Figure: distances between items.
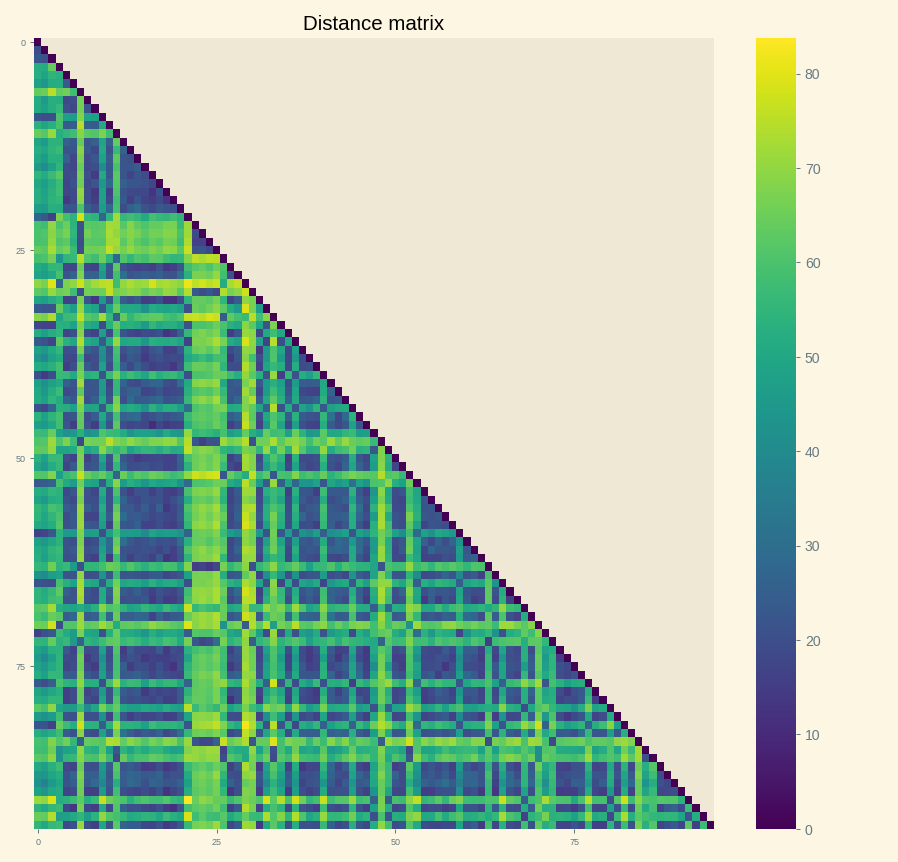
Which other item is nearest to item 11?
86
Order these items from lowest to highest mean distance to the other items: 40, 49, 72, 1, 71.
1, 71, 40, 72, 49
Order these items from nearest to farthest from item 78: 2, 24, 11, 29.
2, 11, 24, 29
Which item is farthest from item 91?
21
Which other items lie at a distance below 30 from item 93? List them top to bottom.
47, 49, 68, 80, 91
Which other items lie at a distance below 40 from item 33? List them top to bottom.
11, 26, 52, 85, 86
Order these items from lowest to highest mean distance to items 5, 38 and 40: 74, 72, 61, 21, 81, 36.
74, 81, 61, 36, 21, 72
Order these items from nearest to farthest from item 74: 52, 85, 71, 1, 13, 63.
13, 1, 71, 85, 63, 52
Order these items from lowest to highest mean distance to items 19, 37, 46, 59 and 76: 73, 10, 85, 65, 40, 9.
73, 10, 9, 65, 40, 85
